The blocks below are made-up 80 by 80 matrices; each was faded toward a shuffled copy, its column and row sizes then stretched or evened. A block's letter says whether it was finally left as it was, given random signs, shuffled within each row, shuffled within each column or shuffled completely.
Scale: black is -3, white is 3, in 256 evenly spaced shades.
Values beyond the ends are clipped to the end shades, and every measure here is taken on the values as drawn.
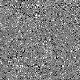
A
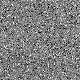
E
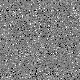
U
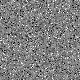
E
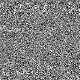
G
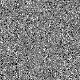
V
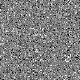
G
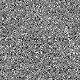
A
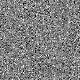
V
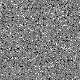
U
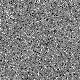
E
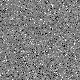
E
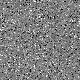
E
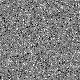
E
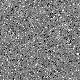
E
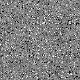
G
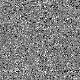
G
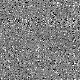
G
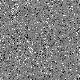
V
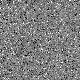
E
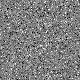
E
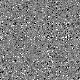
G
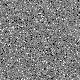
E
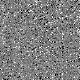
G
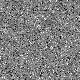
E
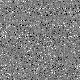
U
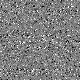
U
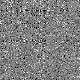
A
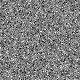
E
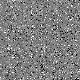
G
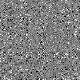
A
